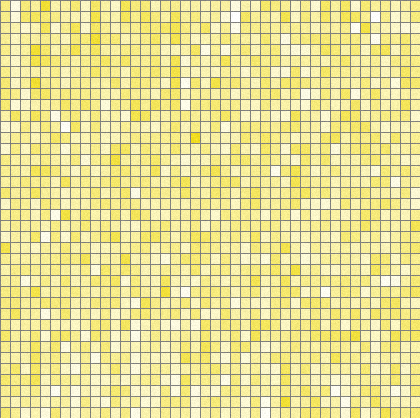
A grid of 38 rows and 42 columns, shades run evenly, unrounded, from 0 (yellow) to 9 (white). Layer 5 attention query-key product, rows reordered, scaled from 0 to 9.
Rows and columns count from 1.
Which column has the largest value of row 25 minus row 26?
10
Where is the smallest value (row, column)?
13, 20
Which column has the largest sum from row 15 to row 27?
40
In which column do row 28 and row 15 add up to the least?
12
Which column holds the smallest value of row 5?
4
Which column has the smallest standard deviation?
3
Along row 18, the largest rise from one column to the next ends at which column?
14
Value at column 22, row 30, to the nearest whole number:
5
